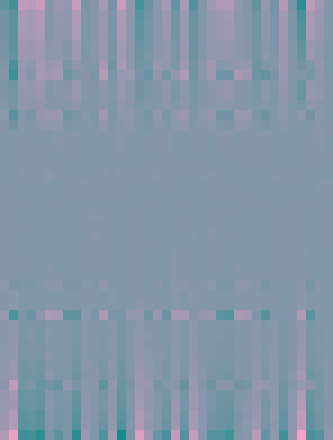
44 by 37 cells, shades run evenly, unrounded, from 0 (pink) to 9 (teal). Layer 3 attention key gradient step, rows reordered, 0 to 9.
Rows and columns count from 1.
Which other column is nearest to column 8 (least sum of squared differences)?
30
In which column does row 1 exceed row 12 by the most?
34
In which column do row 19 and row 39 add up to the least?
2
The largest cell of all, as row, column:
44, 14
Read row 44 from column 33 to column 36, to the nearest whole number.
4 0 7 6
